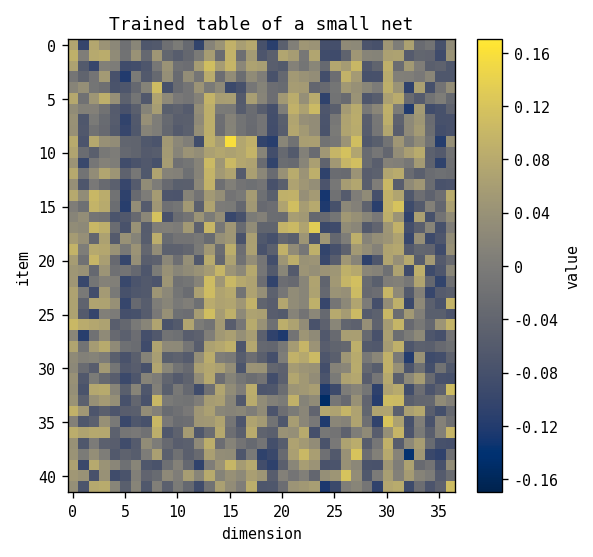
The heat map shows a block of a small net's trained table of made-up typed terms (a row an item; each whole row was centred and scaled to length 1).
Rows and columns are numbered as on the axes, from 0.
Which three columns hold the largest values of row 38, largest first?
27, 22, 30
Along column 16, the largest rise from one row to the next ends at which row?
39
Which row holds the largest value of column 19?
33
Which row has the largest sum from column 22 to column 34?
34
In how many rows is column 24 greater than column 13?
3
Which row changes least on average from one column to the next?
10
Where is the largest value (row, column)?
9, 15
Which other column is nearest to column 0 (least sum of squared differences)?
17
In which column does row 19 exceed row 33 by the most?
29
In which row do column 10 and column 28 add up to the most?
21
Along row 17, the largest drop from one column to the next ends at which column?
24
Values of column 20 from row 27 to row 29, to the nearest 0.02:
-0.12 0 0
